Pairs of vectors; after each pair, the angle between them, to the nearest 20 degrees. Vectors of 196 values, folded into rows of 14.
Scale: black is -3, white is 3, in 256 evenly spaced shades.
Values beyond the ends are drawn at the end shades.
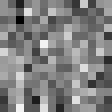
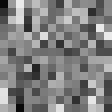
120 degrees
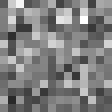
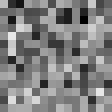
160 degrees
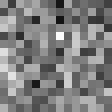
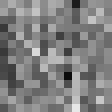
120 degrees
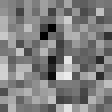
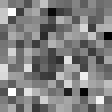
60 degrees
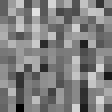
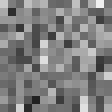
140 degrees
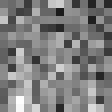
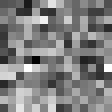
60 degrees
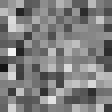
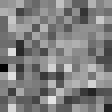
20 degrees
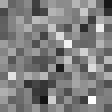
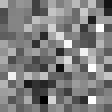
20 degrees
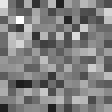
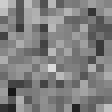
60 degrees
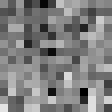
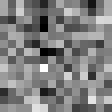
60 degrees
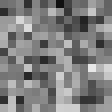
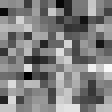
20 degrees
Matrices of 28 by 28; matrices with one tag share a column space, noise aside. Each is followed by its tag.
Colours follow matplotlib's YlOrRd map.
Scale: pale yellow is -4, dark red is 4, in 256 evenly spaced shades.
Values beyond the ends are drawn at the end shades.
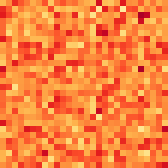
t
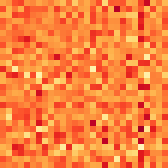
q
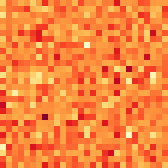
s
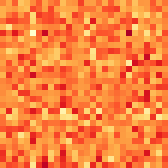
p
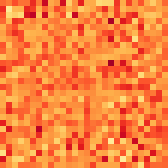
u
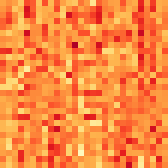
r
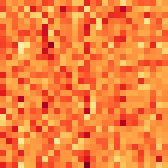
t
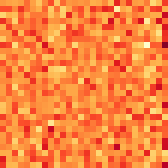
t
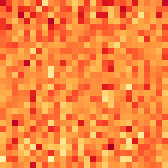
u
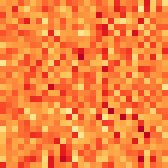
p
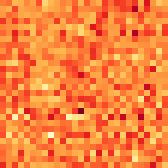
p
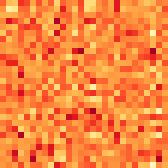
p
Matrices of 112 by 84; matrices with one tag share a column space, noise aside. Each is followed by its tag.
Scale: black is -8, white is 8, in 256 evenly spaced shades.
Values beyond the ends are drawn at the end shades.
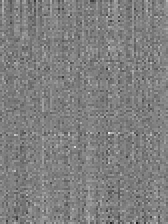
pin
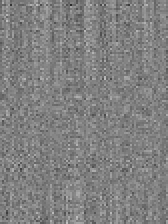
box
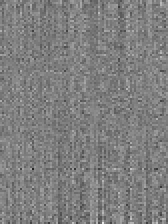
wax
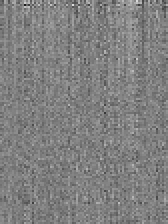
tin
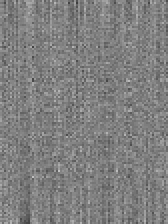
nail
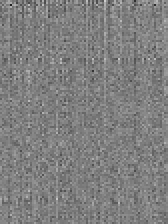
tin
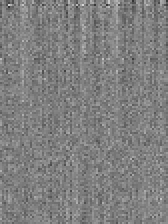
tin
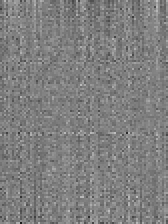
pin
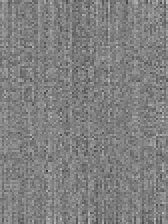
nail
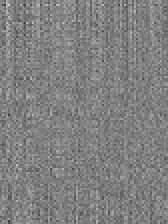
box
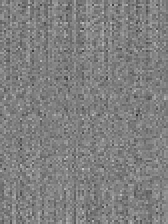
box
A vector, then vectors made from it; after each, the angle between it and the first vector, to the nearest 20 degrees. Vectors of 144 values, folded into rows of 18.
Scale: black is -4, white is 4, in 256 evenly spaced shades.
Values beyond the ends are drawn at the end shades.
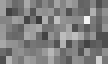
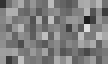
120 degrees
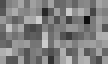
140 degrees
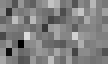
80 degrees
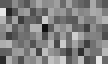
60 degrees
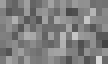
40 degrees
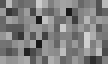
80 degrees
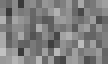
80 degrees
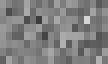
20 degrees
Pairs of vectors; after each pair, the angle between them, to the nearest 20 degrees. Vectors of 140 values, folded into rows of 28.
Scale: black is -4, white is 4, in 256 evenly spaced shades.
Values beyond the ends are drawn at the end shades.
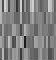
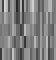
40 degrees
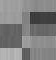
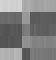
40 degrees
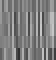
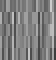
60 degrees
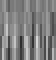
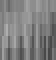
40 degrees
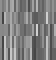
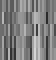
160 degrees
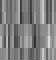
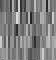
40 degrees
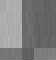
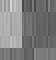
20 degrees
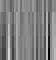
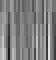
160 degrees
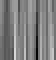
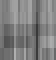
40 degrees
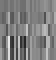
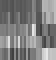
60 degrees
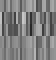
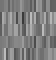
140 degrees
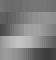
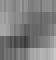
160 degrees
